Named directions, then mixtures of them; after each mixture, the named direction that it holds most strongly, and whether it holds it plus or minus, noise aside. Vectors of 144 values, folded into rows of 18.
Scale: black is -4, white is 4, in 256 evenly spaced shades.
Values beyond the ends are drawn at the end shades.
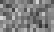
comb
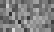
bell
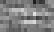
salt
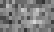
bell, plus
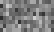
comb, minus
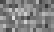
comb, plus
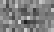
bell, minus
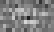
salt, plus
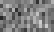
comb, minus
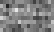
salt, plus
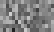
bell, minus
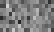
bell, plus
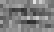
salt, minus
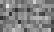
bell, plus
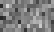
comb, minus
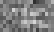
salt, plus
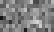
comb, minus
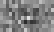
bell, minus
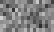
comb, plus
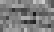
salt, minus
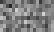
comb, plus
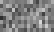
comb, minus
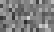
comb, minus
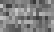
salt, plus
